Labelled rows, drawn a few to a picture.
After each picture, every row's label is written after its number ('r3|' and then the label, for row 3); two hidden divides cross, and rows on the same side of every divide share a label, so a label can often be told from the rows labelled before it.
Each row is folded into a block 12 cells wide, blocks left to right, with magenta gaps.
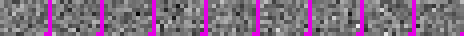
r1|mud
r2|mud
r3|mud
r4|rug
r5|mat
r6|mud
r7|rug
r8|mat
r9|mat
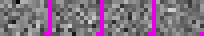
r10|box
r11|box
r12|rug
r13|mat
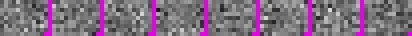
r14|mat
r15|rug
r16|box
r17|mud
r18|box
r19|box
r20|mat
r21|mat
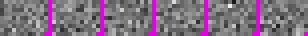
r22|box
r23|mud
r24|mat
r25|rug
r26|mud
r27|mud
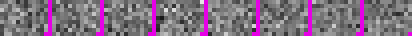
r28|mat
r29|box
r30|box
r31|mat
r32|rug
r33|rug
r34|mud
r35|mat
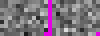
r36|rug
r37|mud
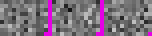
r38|rug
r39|box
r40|rug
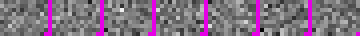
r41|rug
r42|rug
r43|mat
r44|rug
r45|rug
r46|mat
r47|mat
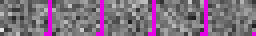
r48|box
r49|rug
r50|box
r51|rug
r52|box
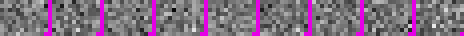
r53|box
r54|mat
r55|rug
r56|box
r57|mat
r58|mud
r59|mat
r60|rug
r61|rug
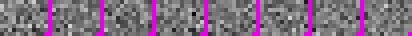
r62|rug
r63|rug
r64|box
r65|rug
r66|rug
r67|mud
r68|mat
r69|mat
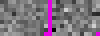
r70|rug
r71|mat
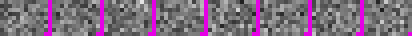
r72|mat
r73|mat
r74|box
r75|rug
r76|mat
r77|mud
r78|mud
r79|box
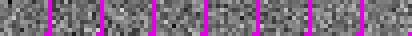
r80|mat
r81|mud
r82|mat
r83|mud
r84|mat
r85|box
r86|box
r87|mud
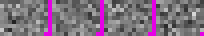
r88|box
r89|rug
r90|mat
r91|mud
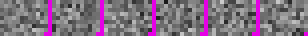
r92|mud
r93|mat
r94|rug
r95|mud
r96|mat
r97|rug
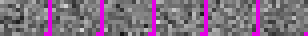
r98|box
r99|rug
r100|box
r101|mud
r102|mat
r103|box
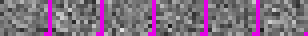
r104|rug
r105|mat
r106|mud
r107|rug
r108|mat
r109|mat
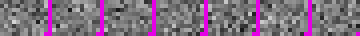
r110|mat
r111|box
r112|box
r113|rug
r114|rug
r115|mat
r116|mud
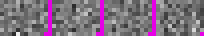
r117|rug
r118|rug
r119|mud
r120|mud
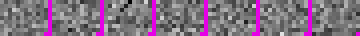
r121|mat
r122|rug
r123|box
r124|mud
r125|mat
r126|mat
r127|rug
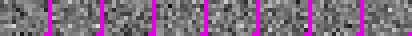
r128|box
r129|rug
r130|rug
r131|mud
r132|rug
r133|rug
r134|box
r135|box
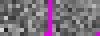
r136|box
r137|box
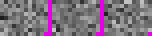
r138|mat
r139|box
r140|box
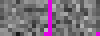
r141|mud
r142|box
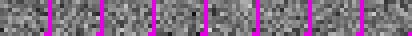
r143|mat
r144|mud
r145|mud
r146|rug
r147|box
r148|rug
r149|rug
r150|rug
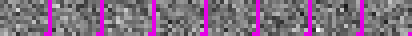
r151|mat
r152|mat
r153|mat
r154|mud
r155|rug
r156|mud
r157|mat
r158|mud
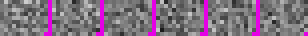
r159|mud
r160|rug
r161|mat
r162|box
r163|mat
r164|mud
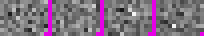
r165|mud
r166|box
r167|box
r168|rug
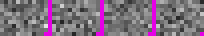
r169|rug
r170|box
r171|rug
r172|box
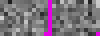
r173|mud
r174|rug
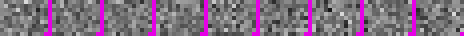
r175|mat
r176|box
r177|rug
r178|box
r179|mud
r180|mud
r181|box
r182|mat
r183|mud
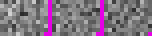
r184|rug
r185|mat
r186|mud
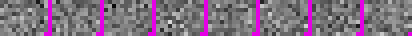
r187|mat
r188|mat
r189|mat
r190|rug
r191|box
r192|rug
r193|mud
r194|rug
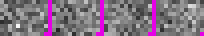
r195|rug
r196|box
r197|mat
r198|box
